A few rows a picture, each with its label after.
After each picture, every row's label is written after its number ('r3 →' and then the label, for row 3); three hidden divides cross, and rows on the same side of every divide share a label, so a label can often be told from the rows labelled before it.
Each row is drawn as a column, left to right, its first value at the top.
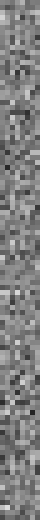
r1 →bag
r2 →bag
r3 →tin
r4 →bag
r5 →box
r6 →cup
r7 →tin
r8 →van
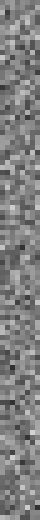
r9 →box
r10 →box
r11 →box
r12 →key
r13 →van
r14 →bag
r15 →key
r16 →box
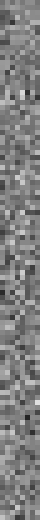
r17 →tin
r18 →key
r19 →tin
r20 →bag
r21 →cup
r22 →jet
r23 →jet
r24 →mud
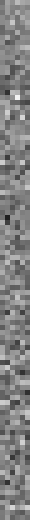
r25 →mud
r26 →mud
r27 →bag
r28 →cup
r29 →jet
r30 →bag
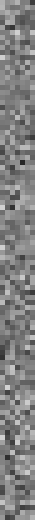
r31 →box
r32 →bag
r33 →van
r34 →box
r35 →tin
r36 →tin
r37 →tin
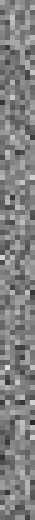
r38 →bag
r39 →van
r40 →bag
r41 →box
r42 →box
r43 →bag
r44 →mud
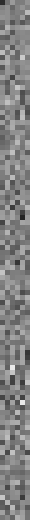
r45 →key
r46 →box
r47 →van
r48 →cup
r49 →mud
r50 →box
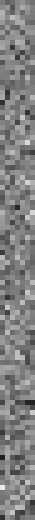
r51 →bag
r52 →mud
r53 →van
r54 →bag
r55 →jet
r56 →cup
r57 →cup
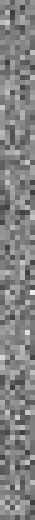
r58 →van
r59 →bag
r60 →tin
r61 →van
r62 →mud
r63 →jet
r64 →cup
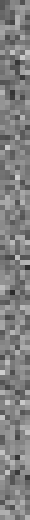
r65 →key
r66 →tin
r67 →tin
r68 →bag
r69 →mud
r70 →tin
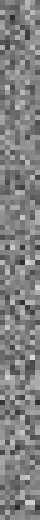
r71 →box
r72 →key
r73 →box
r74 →tin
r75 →key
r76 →jet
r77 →jet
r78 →cup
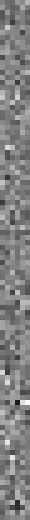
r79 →cup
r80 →box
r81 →tin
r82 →cup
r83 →mud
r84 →mud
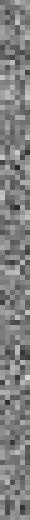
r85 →key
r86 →cup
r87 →key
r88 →van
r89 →box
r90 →cup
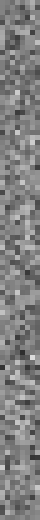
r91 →box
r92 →van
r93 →key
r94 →cup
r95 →box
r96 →box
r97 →jet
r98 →bag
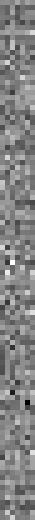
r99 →box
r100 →key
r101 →jet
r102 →key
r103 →key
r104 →cup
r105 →key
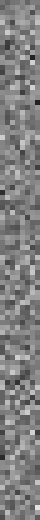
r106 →bag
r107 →key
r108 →key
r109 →van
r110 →jet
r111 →jet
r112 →key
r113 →bag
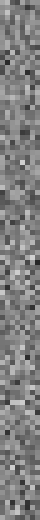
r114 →cup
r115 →jet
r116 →key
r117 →van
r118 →mud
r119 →cup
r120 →bag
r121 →key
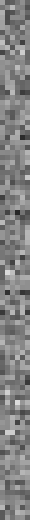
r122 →jet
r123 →tin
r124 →key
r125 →mud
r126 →tin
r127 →mud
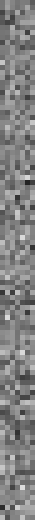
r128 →tin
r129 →van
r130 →tin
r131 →bag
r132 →van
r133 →mud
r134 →van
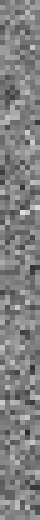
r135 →mud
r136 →jet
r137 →mud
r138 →mud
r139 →key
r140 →bag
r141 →box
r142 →box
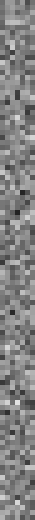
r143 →key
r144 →van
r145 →jet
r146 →mud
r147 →bag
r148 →cup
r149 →cup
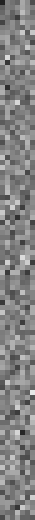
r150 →key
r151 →jet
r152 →tin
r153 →tin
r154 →bag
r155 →jet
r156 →key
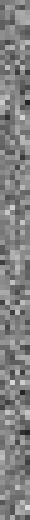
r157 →key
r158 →cup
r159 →box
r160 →van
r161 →jet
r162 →bag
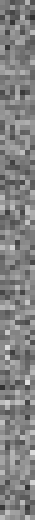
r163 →tin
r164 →mud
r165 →tin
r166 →key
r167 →mud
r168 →box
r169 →key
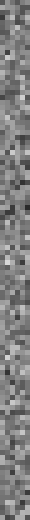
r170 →tin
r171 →jet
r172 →van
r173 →tin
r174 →key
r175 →van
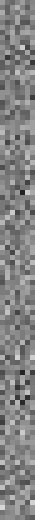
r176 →jet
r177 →key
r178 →cup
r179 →mud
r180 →box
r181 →key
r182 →mud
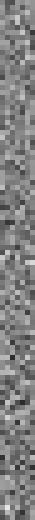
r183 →bag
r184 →van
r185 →key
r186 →bag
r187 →cup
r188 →jet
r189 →mud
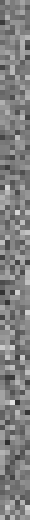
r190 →tin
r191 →van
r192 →mud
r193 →cup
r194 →jet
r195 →key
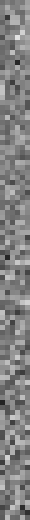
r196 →cup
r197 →tin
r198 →van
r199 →jet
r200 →box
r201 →jet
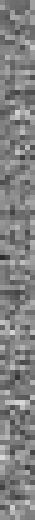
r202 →tin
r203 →tin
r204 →mud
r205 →mud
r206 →mud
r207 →mud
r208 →jet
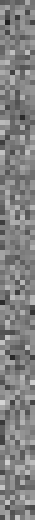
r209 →van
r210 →tin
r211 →cup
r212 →tin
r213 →cup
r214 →tin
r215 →box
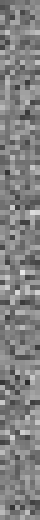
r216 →van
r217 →key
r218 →box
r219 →bag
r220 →key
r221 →key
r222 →cup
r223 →cup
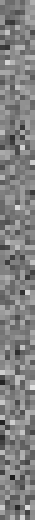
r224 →van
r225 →key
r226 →tin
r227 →box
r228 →tin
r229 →bag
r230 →jet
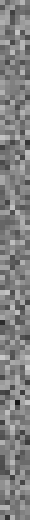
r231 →bag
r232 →bag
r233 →tin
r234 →cup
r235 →jet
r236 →van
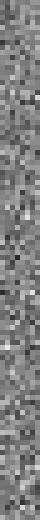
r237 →tin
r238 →tin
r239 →key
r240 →tin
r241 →bag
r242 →cup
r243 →bag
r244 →box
